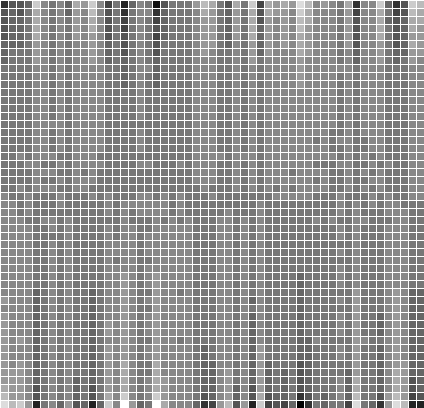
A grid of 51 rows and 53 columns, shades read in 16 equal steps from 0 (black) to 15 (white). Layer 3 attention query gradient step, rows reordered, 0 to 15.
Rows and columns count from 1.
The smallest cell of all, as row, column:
51, 38
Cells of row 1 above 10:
9
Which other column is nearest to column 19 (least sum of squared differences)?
43
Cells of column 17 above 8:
1
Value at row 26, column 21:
8
